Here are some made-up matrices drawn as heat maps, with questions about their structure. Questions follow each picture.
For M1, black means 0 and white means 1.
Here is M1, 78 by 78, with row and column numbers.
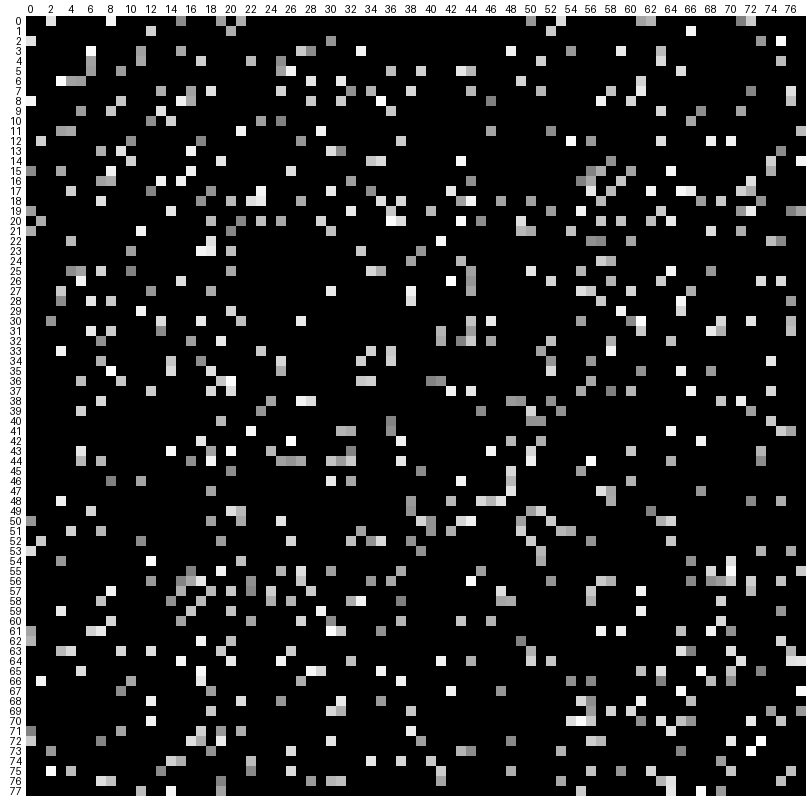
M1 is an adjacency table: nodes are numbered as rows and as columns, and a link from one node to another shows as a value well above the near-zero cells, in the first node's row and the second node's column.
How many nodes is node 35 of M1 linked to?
8
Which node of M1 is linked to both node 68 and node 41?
node 31
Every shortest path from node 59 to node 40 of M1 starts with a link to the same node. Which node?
node 20
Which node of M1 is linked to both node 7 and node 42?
node 51
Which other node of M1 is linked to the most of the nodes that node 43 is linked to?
node 44
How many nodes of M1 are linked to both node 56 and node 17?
5
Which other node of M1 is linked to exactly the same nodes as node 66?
node 12
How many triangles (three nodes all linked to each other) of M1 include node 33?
1
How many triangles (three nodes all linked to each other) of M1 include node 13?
1
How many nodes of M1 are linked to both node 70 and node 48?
2
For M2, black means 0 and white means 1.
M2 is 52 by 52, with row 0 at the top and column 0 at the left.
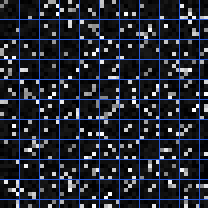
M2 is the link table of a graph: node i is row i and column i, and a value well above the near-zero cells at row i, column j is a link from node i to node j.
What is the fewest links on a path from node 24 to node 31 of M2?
3
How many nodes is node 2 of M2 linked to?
5
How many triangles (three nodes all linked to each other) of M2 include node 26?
5
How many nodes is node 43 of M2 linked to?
6
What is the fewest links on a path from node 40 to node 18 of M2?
3
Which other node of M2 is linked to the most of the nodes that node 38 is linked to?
node 49
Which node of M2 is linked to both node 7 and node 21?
node 23
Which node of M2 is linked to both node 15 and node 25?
node 44
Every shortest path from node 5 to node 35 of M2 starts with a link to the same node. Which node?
node 17
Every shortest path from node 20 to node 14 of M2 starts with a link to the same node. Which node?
node 47
